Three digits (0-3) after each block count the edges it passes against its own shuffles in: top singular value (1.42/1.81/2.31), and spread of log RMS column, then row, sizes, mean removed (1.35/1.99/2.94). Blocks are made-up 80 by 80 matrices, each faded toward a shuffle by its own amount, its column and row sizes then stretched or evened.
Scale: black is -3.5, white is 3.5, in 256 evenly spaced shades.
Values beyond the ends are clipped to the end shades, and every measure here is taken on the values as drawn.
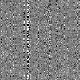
3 3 0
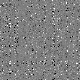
0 2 1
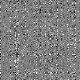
1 3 2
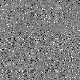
2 0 1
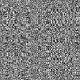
3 2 1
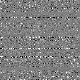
1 1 3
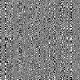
3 3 1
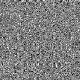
2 0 1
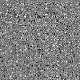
2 0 2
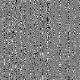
0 3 1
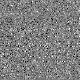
0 1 2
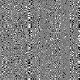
3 3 0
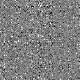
1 2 1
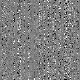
0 3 0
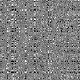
3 2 2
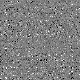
0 1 2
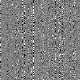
2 3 0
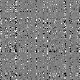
2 3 2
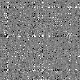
2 2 2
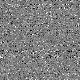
0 0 2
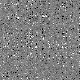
0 2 1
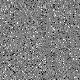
1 1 0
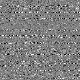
2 0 3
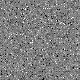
0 1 1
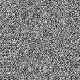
2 0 0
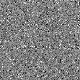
1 0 1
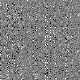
0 3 1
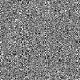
2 2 1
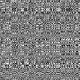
3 1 3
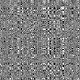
3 3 2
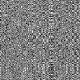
3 2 0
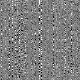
2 3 1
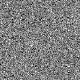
1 1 1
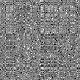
3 1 0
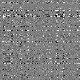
2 2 3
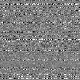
2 0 3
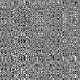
3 3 2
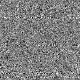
1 0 2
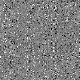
1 2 0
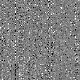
2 2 0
